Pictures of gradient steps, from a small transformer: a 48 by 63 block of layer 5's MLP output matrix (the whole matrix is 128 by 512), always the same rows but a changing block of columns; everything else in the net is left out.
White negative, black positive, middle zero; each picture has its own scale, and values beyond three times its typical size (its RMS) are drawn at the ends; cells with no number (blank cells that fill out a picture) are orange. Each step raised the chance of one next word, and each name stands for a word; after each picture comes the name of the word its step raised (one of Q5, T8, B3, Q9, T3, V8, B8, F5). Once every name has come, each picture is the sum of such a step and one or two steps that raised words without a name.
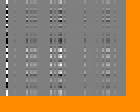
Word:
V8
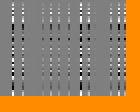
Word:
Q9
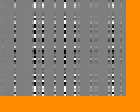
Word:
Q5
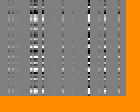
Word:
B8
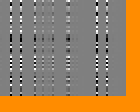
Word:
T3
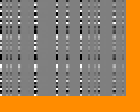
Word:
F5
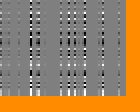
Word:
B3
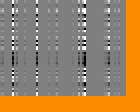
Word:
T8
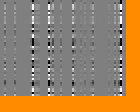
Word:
Q5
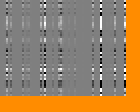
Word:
B8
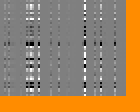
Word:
B3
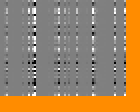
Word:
T8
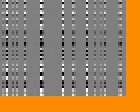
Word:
B3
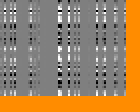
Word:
Q9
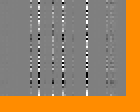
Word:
T3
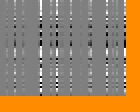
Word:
V8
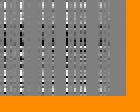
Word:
Q5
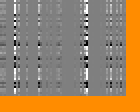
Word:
T8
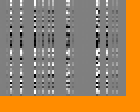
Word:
V8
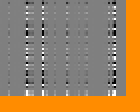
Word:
B3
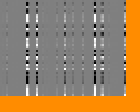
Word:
B8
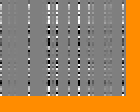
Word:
Q5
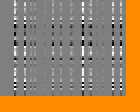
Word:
F5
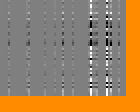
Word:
B3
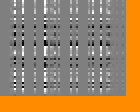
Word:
T8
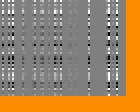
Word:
T8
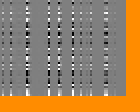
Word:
B3
